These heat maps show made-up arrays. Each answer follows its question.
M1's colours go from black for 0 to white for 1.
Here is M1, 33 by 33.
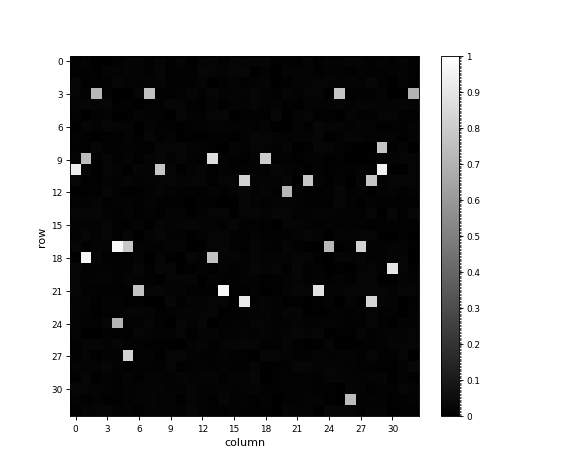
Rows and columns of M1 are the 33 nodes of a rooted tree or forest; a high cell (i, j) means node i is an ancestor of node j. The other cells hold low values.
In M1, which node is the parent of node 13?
18
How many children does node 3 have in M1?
4
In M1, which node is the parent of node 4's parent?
17
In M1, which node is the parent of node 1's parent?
9
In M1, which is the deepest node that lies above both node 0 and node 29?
10
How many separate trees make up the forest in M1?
10
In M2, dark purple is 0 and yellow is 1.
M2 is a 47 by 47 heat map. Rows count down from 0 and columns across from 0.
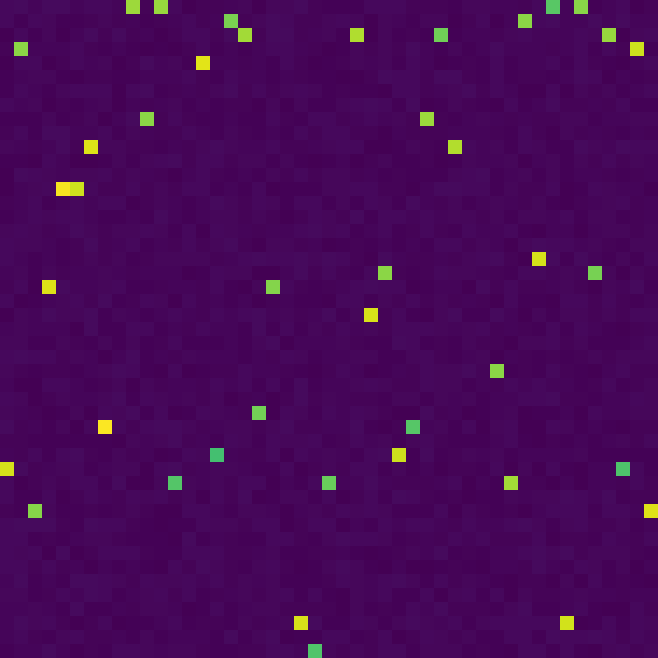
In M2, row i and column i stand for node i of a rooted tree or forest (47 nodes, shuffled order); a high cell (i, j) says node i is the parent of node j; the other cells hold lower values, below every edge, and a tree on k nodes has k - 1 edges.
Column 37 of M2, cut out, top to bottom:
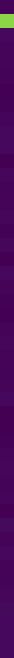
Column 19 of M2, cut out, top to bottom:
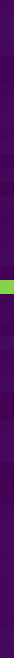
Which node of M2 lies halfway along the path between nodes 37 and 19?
3
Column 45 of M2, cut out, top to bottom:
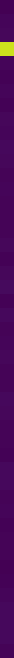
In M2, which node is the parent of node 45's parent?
20
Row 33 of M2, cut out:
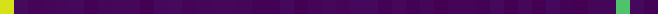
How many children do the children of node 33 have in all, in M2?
6
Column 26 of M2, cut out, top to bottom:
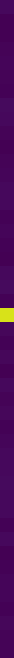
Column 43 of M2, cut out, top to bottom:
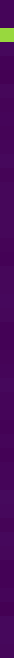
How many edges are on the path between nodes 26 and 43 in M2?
5
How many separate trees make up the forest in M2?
6
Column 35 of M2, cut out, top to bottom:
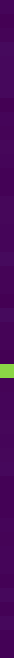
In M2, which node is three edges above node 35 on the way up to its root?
46
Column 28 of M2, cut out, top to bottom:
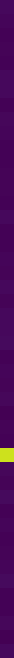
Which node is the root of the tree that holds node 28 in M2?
8
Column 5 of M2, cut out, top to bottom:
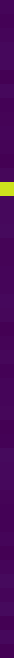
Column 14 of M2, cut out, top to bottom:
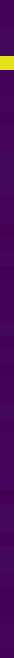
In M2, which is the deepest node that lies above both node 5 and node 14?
13
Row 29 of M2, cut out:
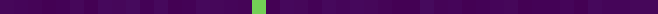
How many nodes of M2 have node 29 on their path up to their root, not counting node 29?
2
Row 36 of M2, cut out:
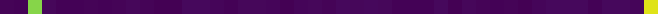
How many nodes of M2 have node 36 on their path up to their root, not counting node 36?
9
